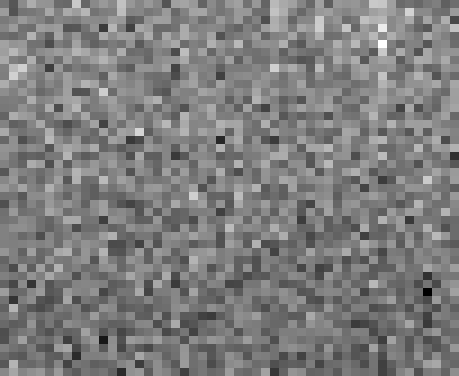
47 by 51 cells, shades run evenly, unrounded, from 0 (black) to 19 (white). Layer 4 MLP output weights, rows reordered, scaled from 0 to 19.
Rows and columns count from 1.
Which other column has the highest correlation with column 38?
43
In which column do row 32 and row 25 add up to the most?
22
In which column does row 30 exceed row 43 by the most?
12
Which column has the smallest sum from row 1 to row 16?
20
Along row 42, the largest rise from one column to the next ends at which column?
10
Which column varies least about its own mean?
28
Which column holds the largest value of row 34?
7
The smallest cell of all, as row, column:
37, 48
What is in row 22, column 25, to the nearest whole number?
13
